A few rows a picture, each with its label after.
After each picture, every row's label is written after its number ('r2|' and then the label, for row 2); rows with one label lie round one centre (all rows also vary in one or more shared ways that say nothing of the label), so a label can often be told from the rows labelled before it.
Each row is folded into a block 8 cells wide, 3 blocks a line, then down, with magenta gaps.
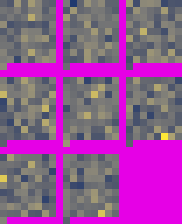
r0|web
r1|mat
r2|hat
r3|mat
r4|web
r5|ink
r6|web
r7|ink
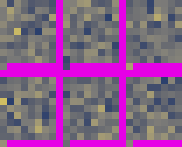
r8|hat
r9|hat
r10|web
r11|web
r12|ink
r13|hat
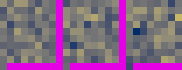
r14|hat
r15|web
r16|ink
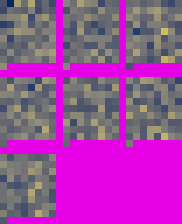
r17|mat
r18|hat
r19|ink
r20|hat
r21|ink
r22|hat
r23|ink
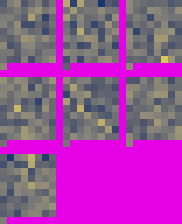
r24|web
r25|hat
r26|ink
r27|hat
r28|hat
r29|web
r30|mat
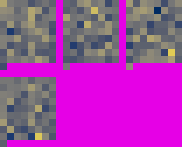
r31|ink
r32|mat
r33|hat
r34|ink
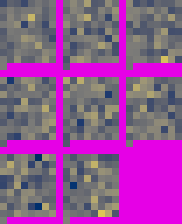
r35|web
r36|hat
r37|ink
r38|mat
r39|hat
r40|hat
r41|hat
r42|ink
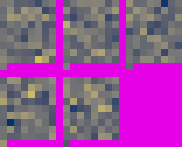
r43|ink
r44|web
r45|hat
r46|web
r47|ink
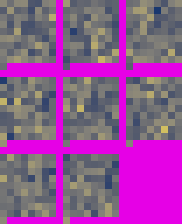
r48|hat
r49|ink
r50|hat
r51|web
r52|hat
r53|mat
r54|web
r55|web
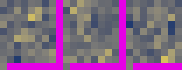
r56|web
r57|hat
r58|ink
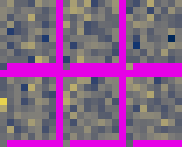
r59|ink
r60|hat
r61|mat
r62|web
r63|hat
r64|hat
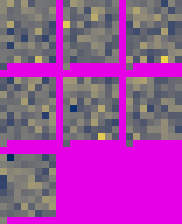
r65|ink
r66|web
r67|ink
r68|mat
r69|ink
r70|hat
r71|mat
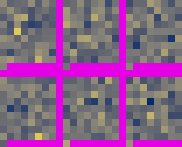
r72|hat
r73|web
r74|mat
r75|ink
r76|web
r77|web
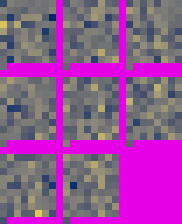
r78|web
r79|web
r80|ink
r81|ink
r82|ink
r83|web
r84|ink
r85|ink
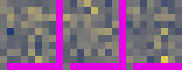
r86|ink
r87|mat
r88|ink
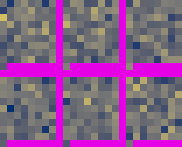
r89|mat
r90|web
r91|web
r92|ink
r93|mat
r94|hat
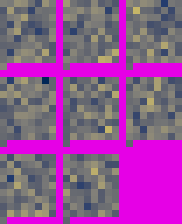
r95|hat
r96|ink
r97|hat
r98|mat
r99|hat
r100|mat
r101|hat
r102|ink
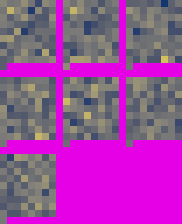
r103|hat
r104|hat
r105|ink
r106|ink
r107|web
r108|hat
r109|mat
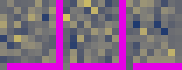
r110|web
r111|mat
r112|hat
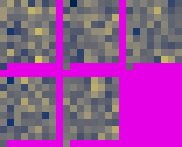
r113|ink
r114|mat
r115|ink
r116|mat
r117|web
